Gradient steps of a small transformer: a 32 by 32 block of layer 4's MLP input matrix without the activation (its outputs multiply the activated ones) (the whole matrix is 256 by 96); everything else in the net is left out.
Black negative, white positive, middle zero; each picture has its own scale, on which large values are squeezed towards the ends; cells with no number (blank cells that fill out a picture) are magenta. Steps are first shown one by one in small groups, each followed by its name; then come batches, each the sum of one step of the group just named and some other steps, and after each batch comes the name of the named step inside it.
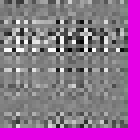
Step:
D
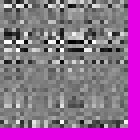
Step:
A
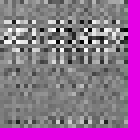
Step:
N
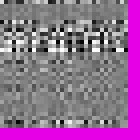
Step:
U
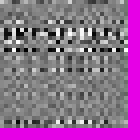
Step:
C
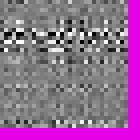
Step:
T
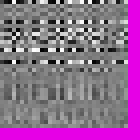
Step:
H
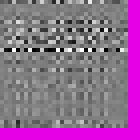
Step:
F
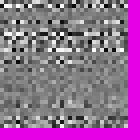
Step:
U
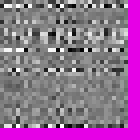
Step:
D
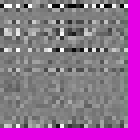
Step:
D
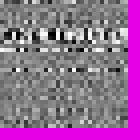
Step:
T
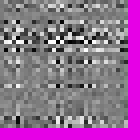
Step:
T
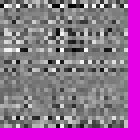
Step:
A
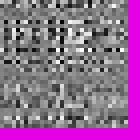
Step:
C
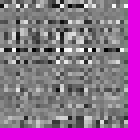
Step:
F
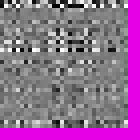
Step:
A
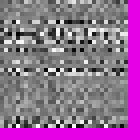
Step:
T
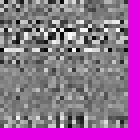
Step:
H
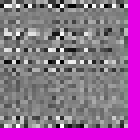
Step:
H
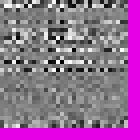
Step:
A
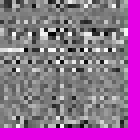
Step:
D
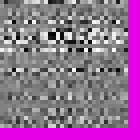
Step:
N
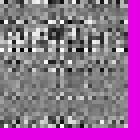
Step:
U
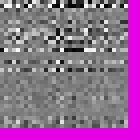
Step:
A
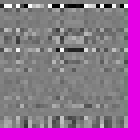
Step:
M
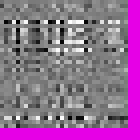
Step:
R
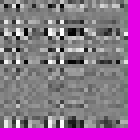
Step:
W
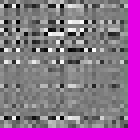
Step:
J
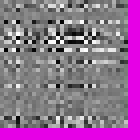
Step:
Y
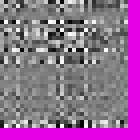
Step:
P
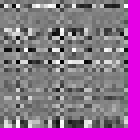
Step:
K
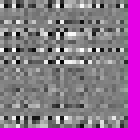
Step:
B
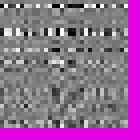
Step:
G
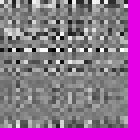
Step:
K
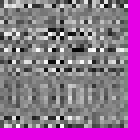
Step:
J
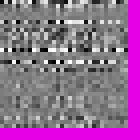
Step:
R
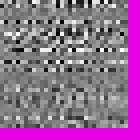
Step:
R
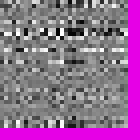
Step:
W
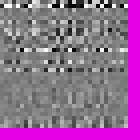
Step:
M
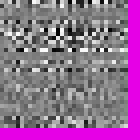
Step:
Y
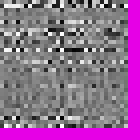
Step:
J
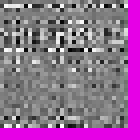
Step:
J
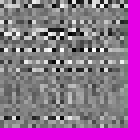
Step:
J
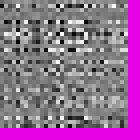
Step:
R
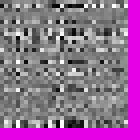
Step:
W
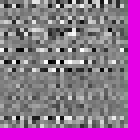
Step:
B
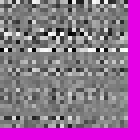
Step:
J
